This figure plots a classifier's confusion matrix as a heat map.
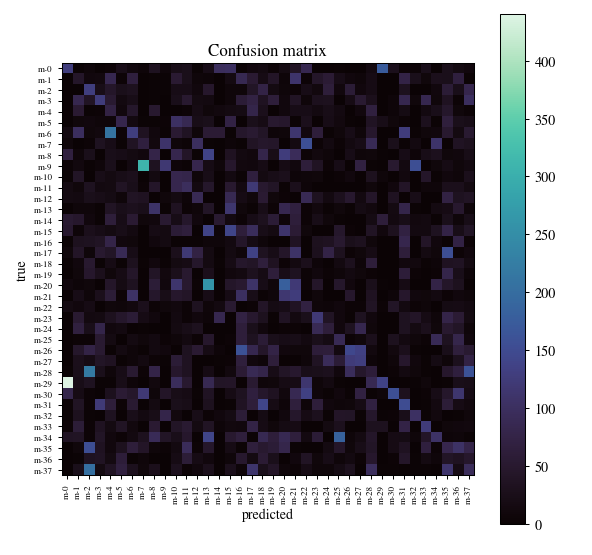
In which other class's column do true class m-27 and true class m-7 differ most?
m-22
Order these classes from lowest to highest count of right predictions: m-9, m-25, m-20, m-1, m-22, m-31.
m-1, m-22, m-25, m-9, m-31, m-20
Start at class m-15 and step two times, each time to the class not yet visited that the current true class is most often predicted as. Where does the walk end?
m-8
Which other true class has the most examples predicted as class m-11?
m-17
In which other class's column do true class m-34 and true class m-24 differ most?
m-25
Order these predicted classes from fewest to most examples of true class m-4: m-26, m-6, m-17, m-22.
m-26, m-22, m-6, m-17
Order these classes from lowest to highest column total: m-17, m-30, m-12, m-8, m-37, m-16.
m-30, m-12, m-8, m-37, m-16, m-17
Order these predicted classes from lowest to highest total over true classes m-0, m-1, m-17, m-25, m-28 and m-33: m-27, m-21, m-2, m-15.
m-27, m-15, m-2, m-21
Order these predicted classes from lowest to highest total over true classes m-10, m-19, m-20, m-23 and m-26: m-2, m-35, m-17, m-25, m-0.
m-0, m-25, m-2, m-35, m-17
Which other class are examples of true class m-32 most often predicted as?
m-9
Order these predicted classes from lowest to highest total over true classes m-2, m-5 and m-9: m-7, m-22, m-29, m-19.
m-29, m-19, m-22, m-7
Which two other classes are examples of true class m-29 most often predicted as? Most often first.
m-0, m-22
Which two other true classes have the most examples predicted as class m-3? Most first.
m-31, m-24
